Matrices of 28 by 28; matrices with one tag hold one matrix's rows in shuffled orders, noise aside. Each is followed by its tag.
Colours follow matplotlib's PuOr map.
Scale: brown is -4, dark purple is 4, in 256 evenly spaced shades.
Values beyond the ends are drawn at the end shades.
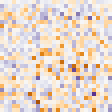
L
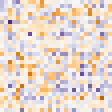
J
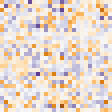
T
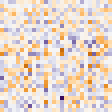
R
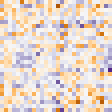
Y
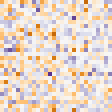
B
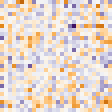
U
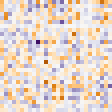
T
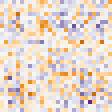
J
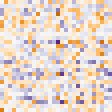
Y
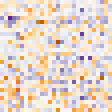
J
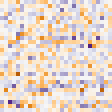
J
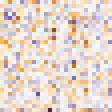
B
